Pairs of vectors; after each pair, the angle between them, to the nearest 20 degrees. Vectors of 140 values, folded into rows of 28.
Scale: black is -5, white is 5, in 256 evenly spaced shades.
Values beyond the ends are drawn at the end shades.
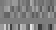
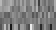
40 degrees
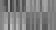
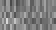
60 degrees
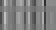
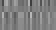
80 degrees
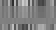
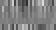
160 degrees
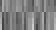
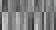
160 degrees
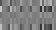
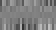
120 degrees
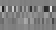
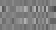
80 degrees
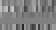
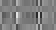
80 degrees
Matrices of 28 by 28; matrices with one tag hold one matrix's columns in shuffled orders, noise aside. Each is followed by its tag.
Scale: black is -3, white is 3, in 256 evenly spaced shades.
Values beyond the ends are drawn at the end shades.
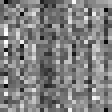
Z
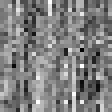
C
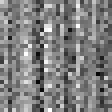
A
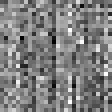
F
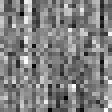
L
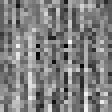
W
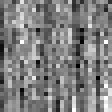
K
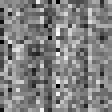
Z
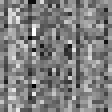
Z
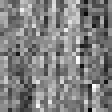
L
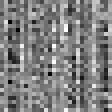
A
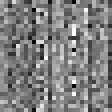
Z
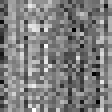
A
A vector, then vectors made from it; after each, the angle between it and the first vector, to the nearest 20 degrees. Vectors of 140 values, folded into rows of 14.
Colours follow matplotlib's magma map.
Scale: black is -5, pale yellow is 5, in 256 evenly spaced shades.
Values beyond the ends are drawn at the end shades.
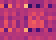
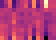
80 degrees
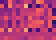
40 degrees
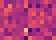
40 degrees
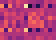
20 degrees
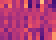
60 degrees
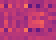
20 degrees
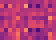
40 degrees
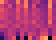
80 degrees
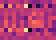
20 degrees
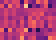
40 degrees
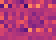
140 degrees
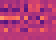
120 degrees
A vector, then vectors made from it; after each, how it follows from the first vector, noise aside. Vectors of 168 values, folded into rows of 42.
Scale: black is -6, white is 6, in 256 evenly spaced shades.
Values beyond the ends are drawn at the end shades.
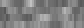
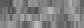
wrapped around.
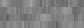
shrunk.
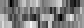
wrapped around, negated, scaled up.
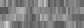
wrapped around.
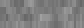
shrunk.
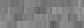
reversed, negated, shrunk.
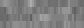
shrunk.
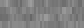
shrunk.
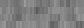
reversed, negated, shrunk.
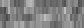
copied.
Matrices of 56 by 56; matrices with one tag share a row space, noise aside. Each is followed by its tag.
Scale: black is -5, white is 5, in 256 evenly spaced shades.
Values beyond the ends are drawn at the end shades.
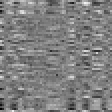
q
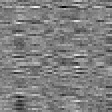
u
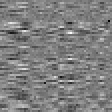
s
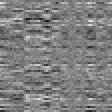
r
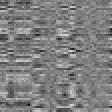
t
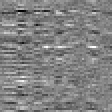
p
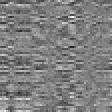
t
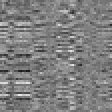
t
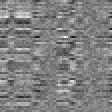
t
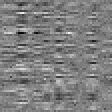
p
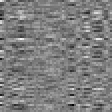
q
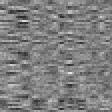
s
